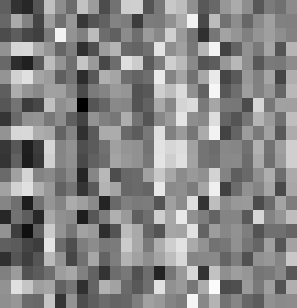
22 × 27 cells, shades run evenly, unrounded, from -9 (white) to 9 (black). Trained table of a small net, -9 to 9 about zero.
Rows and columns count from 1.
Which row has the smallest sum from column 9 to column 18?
18
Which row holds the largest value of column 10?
15
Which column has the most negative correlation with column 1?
17
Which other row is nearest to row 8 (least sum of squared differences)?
16
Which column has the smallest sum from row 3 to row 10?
20
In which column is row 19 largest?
1
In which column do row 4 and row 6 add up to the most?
8
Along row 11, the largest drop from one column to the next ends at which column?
5
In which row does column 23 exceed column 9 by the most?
19
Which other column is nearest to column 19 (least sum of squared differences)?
10
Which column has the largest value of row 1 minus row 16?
24
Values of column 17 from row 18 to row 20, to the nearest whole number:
-7 -6 -2
